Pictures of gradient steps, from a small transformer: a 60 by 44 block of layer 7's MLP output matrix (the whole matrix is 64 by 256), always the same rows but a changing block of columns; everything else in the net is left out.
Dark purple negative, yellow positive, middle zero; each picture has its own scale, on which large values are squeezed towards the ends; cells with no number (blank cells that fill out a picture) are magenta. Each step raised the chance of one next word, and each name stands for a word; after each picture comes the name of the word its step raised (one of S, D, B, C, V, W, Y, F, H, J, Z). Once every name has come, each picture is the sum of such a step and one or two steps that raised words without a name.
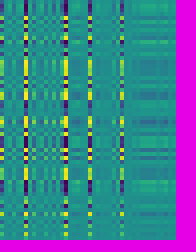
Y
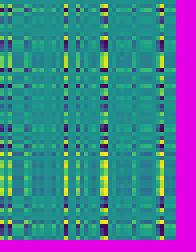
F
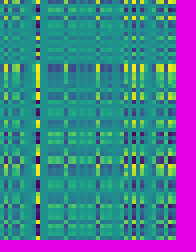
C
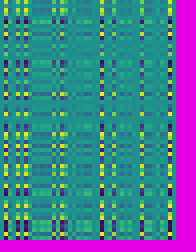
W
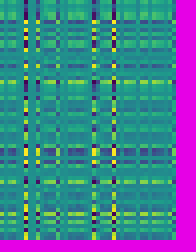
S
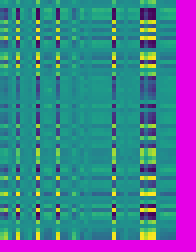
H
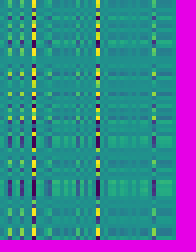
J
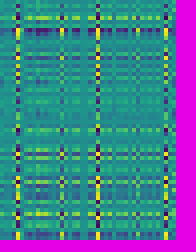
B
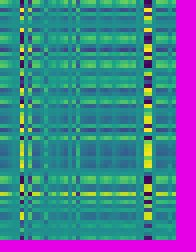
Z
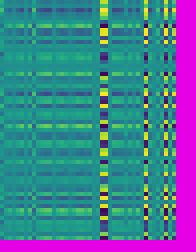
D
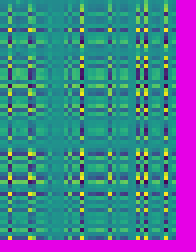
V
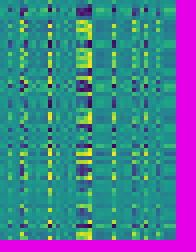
F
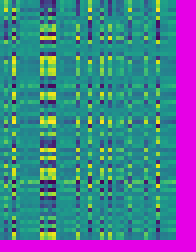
Y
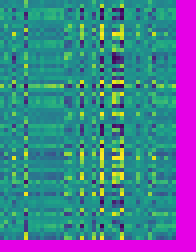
F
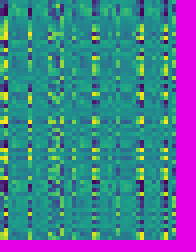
Y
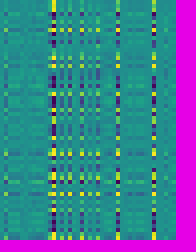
V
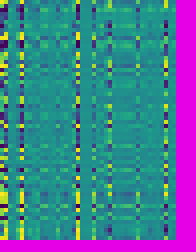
H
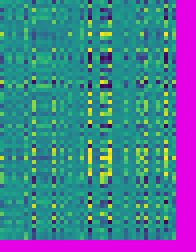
S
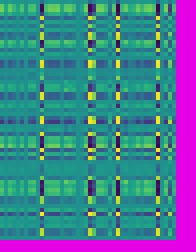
Y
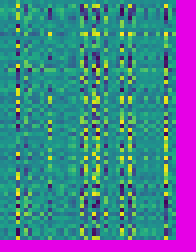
V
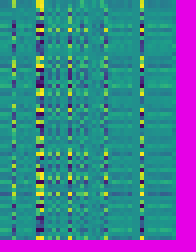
V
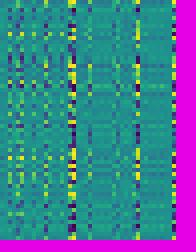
C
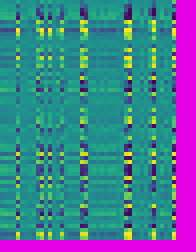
B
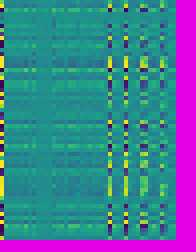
F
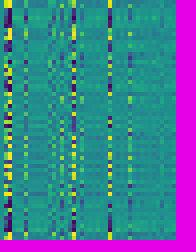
W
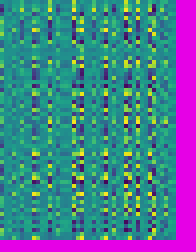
V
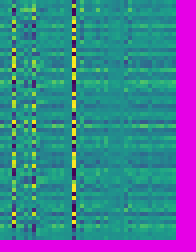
Z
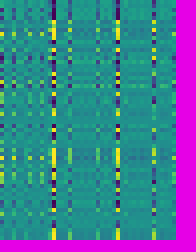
Z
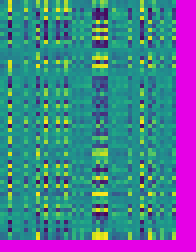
H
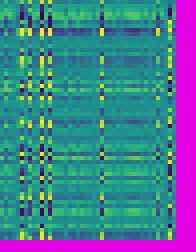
B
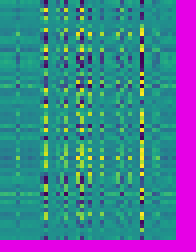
Z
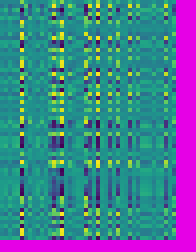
J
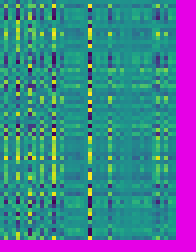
V
